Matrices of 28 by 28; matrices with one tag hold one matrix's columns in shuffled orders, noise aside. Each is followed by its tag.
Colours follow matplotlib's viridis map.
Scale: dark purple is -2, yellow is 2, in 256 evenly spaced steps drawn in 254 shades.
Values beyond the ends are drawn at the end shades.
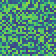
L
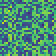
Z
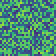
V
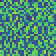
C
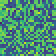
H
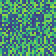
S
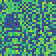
S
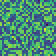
C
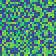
V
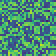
C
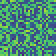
Z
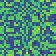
C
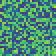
V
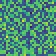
V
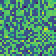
H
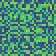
L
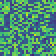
S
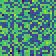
Z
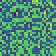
V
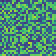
L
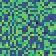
C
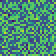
L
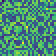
C
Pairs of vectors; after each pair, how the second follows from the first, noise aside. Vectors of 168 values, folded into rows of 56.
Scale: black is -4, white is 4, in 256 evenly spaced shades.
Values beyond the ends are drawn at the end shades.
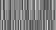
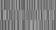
wrapped around, shrunk.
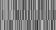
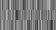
partly zeroed.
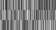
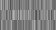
wrapped around, shrunk.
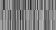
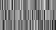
shuffled.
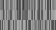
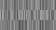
wrapped around, shrunk.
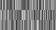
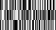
wrapped around, negated, scaled up.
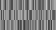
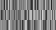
reversed.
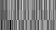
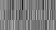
negated, partly zeroed.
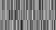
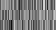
shuffled.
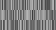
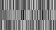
reversed.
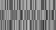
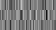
partly zeroed.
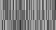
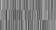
wrapped around, negated, shrunk.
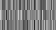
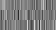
negated, partly zeroed.
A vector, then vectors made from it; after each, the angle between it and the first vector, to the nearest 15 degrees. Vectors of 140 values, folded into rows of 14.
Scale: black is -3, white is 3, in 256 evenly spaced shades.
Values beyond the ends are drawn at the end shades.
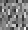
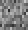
120 degrees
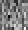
45 degrees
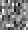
60 degrees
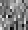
75 degrees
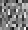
15 degrees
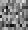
120 degrees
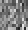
135 degrees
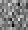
105 degrees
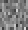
45 degrees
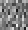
165 degrees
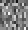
45 degrees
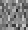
150 degrees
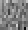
135 degrees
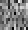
60 degrees
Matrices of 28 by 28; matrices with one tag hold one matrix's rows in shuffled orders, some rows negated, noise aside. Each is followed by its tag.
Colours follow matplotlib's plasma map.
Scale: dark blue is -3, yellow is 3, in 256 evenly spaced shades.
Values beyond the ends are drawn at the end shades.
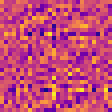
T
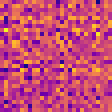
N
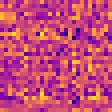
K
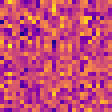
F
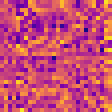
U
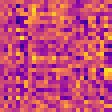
U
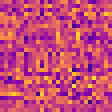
K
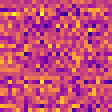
K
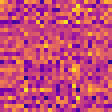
K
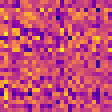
N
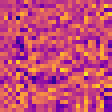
U
